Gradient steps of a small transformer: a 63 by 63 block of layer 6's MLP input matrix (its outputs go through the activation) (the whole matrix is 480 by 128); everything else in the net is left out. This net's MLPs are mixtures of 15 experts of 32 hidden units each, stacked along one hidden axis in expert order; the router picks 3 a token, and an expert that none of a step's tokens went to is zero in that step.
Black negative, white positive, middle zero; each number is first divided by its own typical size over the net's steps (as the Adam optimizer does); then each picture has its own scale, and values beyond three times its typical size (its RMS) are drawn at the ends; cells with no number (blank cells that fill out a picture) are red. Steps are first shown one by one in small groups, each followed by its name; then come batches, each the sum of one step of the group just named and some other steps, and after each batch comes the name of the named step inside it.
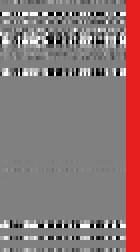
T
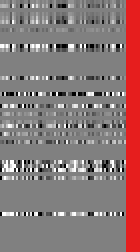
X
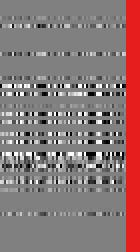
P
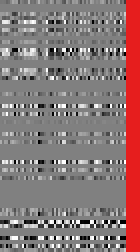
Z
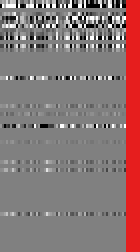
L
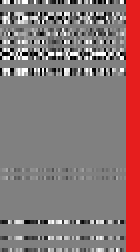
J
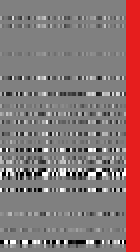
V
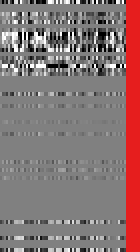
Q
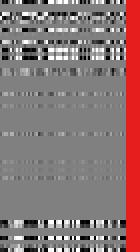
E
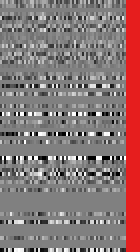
L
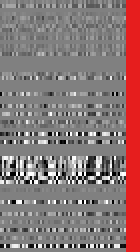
L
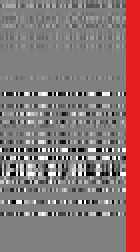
L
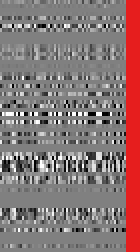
P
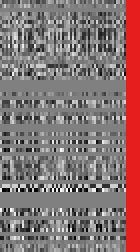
Q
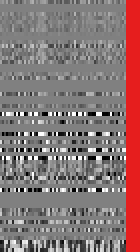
V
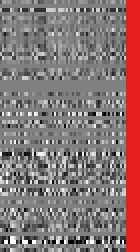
V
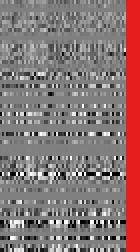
Z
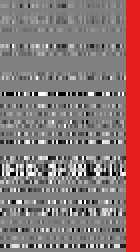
X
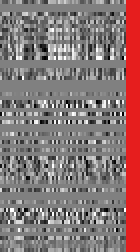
E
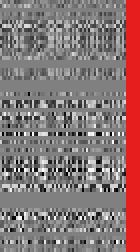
L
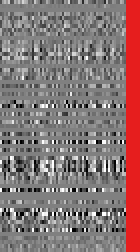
J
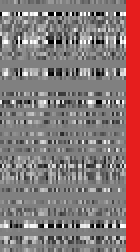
T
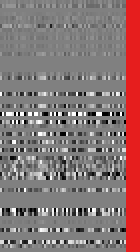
L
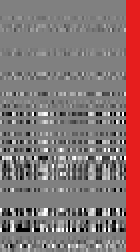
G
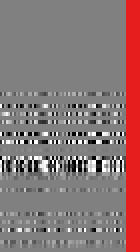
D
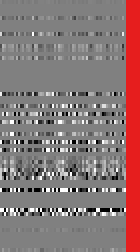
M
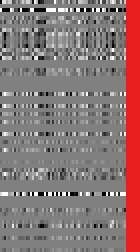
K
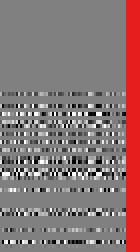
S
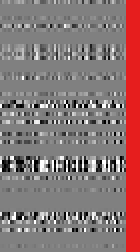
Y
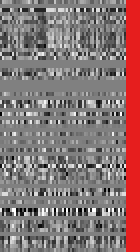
K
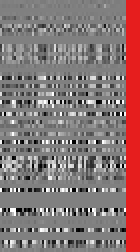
M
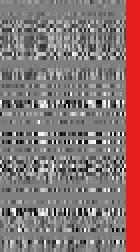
Y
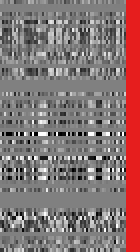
G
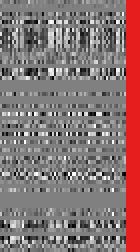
S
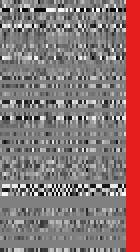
K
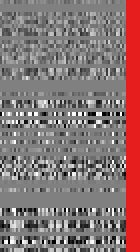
S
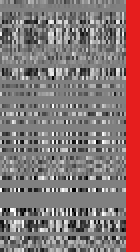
M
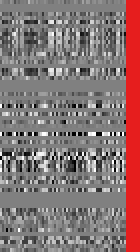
D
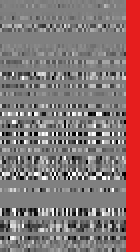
S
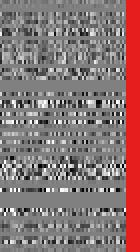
M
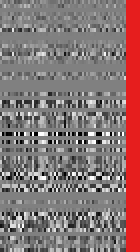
S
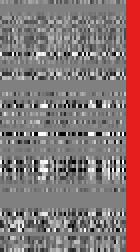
Y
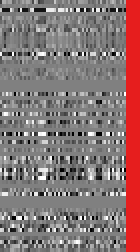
K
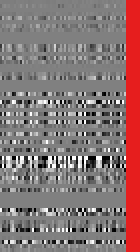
G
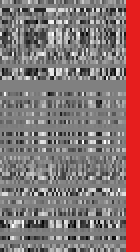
K
